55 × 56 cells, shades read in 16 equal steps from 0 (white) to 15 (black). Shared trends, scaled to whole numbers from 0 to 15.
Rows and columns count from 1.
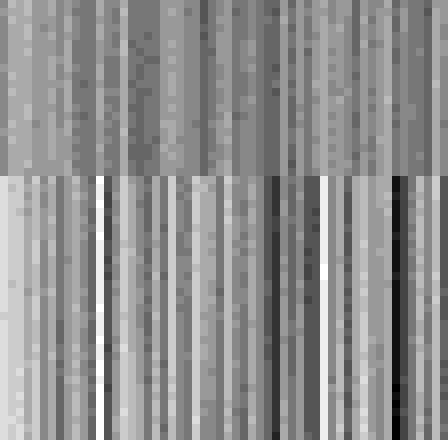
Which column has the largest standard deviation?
50
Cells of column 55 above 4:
21
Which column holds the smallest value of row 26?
13
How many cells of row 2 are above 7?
22
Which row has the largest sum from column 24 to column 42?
2
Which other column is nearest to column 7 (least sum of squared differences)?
49
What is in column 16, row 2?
4
